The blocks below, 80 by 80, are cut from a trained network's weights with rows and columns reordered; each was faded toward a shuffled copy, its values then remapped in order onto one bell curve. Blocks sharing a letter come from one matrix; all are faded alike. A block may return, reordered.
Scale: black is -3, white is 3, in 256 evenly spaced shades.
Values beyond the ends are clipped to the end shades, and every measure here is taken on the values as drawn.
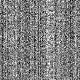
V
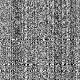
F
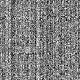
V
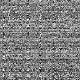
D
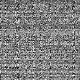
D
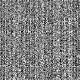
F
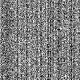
V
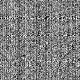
F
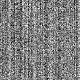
V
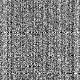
F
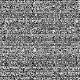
D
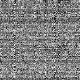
D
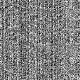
V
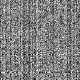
F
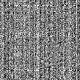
V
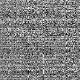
D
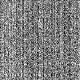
V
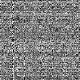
D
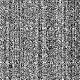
V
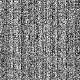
V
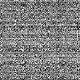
D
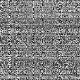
D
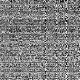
D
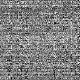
D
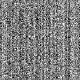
F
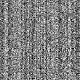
F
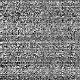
D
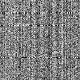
F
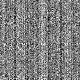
V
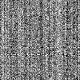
V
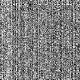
V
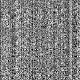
F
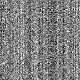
V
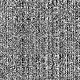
V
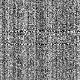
F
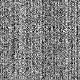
F
